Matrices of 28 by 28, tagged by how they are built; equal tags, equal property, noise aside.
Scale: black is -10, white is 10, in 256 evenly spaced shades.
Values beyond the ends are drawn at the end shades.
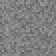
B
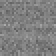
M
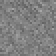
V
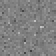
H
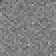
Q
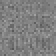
M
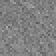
V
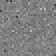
H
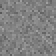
V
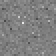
H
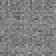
M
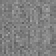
M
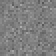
B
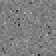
H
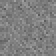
V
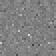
H
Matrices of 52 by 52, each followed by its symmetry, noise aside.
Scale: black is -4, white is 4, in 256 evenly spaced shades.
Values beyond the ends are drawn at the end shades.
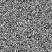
mirrored top to bottom.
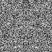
mirrored left to right.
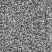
mirrored top to bottom.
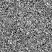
symmetric across the other diagonal.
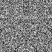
mirrored left to right.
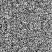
mirrored top to bottom.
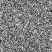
same after a half turn.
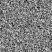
same after a half turn.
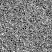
symmetric across the other diagonal.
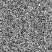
mirrored top to bottom.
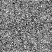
same after a half turn.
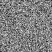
symmetric across the other diagonal.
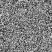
same after a half turn.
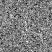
same after a half turn.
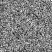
symmetric across the other diagonal.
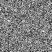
same after a half turn.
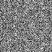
mirrored top to bottom.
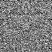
mirrored left to right.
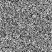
same after a half turn.
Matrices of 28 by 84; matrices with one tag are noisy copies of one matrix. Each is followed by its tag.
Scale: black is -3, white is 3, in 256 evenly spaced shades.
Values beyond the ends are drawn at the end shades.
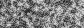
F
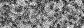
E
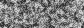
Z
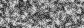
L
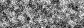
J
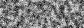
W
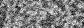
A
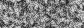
Z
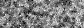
F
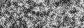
F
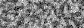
W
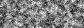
A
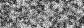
E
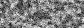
L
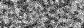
Z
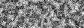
W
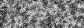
A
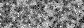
E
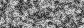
L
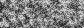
J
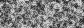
E
